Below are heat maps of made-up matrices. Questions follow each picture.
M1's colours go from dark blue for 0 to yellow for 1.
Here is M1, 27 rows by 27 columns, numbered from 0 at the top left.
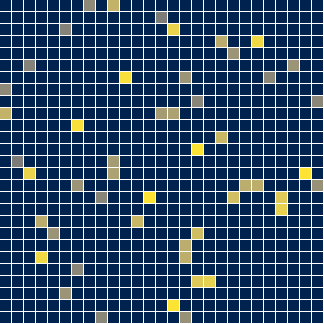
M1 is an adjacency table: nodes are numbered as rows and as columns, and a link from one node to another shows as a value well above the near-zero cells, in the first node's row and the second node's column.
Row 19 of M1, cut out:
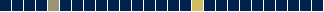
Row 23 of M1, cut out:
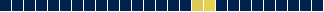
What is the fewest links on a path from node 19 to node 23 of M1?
2
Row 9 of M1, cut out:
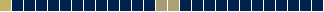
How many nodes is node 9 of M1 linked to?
3
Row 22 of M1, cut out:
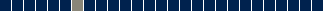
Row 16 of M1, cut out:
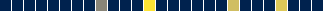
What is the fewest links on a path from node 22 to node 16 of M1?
5
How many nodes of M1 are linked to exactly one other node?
11
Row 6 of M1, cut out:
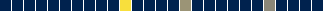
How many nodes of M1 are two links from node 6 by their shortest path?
3
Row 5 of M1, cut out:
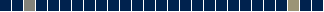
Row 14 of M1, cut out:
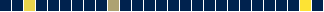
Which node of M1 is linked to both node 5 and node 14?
node 2
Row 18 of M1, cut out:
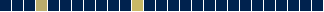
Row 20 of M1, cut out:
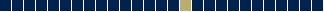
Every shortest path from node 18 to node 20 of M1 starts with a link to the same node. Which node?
node 3
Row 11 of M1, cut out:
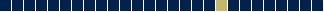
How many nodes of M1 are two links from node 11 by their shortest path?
1
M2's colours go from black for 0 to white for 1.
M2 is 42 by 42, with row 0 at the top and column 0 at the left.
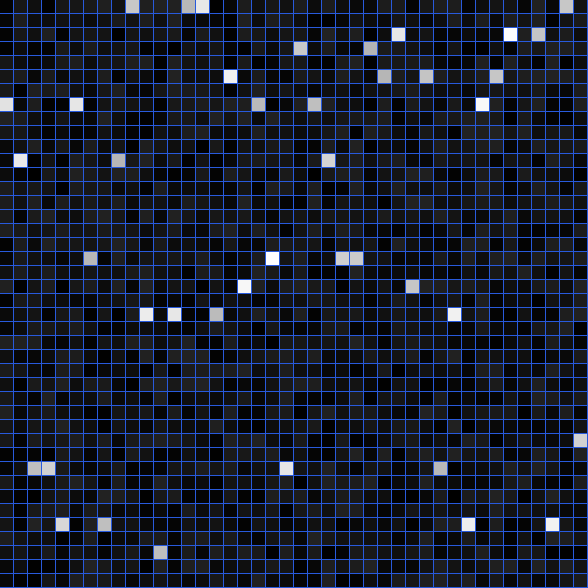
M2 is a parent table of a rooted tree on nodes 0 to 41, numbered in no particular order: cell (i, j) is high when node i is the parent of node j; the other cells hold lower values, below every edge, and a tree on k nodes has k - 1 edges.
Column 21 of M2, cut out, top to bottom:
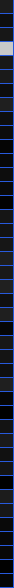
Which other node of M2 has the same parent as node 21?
26
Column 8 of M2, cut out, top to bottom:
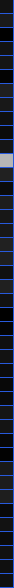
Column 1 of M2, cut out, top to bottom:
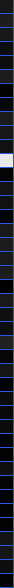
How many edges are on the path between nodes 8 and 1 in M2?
2
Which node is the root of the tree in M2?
37
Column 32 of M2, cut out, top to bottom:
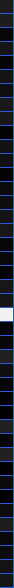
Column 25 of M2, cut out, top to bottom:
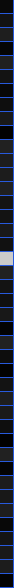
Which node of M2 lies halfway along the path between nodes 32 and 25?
7
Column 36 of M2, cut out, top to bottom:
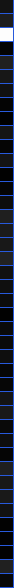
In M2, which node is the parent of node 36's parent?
33
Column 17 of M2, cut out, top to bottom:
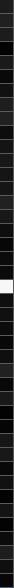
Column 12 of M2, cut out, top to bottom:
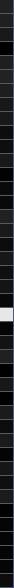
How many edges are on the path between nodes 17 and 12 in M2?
6
